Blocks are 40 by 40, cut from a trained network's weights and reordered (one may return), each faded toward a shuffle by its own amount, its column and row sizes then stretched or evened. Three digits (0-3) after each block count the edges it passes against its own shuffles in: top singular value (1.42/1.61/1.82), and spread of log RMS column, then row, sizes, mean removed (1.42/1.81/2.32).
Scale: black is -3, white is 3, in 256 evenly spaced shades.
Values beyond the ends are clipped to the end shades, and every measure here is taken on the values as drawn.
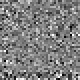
0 1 2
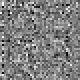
0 2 1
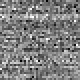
1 1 1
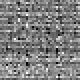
3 3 0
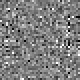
1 1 1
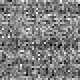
1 1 0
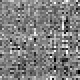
1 3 0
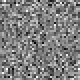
1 0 1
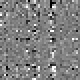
3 3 2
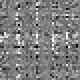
2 3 2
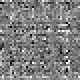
1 2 2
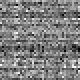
3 2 0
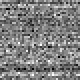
2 0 2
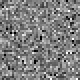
0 0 0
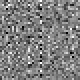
1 2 1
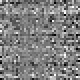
1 3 1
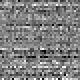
3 1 3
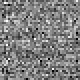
0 1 0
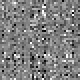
0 3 2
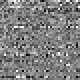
0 1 3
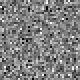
1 0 0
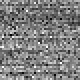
2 1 0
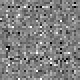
0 2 2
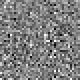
0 1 1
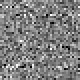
0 0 2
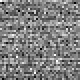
1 0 0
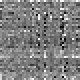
2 3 2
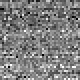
1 0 2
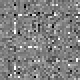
0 2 2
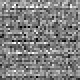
3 0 1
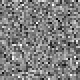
0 0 0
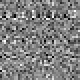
3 1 2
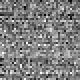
1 1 1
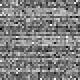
3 1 0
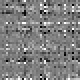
2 3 3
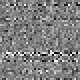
3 0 3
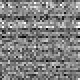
3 1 2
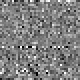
0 1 3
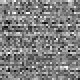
2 0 2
